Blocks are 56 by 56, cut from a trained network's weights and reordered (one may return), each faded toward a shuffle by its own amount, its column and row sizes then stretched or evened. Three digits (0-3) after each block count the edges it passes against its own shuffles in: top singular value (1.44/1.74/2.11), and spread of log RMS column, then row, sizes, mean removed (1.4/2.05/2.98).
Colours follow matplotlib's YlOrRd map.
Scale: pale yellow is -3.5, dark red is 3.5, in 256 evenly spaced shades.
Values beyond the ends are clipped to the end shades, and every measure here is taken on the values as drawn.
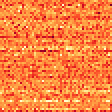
2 0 2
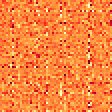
0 2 2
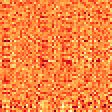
3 1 2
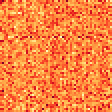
1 0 1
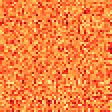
2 1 1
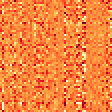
3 3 1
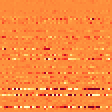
3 0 3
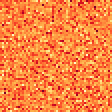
1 0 0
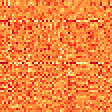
3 0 2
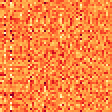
2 2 0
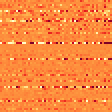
2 0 3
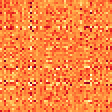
3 3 2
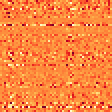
2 1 3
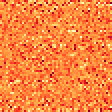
1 0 1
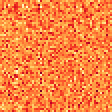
2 1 0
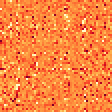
0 2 1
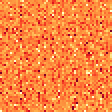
0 2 0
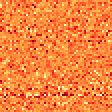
1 0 2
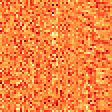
2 2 0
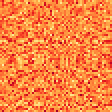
3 0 1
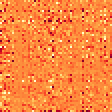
1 3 2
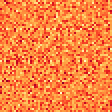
2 0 1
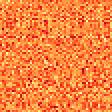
3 0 1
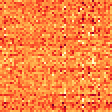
1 2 0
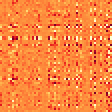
3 3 2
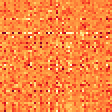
2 2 2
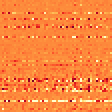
2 1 3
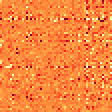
2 2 2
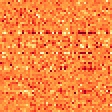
2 0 2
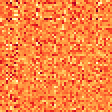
2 2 1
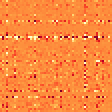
2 2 3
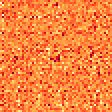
1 1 2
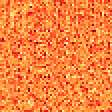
1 1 1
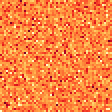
0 0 0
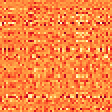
3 1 3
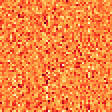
2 2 0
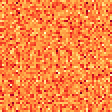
1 1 0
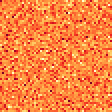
1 0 0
